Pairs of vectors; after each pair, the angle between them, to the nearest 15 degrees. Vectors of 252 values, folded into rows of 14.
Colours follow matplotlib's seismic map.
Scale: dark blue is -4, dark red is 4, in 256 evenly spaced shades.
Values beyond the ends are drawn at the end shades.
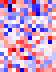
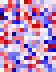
105 degrees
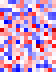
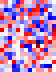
45 degrees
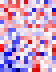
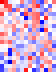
90 degrees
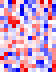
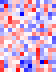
90 degrees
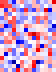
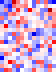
135 degrees
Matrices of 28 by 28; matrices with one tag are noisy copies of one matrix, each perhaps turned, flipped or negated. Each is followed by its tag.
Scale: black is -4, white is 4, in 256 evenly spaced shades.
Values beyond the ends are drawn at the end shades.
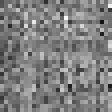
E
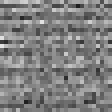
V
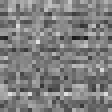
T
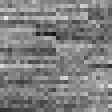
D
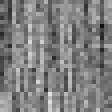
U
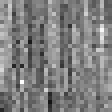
U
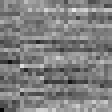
U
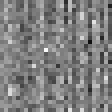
V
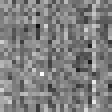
T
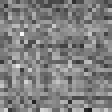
E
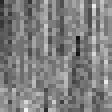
D
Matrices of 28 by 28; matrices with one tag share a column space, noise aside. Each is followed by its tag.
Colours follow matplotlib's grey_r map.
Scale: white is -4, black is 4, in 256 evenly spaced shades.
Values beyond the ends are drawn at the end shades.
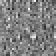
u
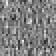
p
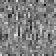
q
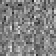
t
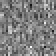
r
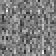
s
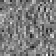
q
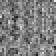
s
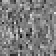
q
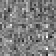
u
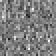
u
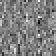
s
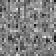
u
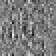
q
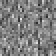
p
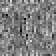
q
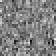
p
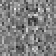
t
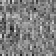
q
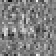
q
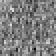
p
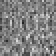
s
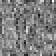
q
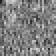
p
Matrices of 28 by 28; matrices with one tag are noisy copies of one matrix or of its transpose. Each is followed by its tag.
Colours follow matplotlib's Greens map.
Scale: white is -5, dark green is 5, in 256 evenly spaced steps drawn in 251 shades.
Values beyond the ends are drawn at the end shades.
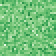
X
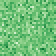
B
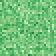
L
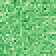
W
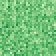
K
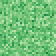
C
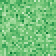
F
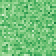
K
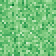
X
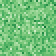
B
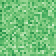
L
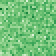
K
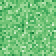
L
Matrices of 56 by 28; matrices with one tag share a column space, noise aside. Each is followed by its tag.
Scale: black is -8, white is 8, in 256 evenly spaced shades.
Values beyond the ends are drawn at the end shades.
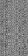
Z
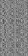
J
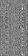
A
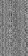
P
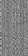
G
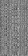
A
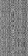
P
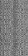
Z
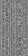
G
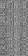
G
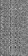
A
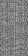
G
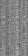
Z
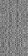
P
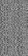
A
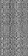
G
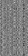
A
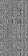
J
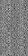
A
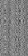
J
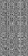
G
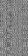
P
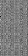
Z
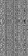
J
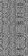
G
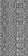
G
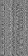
A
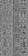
P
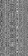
P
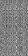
A
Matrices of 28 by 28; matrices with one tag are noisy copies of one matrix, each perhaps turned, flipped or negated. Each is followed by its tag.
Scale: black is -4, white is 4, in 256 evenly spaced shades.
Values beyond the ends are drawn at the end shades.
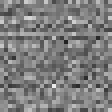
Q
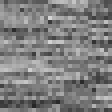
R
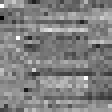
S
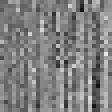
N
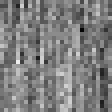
R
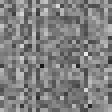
Q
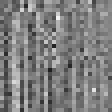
N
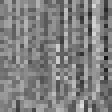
N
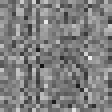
Q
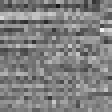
N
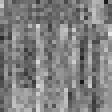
S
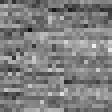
R
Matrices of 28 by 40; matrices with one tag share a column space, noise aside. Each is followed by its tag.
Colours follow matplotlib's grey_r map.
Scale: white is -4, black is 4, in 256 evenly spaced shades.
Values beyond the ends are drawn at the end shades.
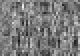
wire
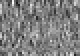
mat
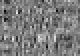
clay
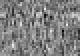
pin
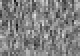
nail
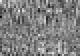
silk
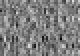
clay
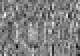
pin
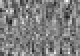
silk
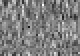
mat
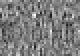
pin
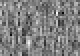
wire
